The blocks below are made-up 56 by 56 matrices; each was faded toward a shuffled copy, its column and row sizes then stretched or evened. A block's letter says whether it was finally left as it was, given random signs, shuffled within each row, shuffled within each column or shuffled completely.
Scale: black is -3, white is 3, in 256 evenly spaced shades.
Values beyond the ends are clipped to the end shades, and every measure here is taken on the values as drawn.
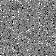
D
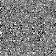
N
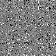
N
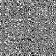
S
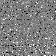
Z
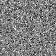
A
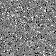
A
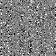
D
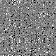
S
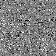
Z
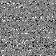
Z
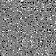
S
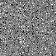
D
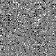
S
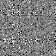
N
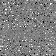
Z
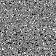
Z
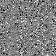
D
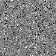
D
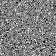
A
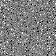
D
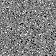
A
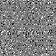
S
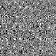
S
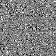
Z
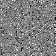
D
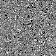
D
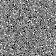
A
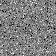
A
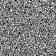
A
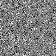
D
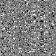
S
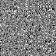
N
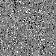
D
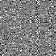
S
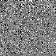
N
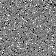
A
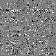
S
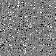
N
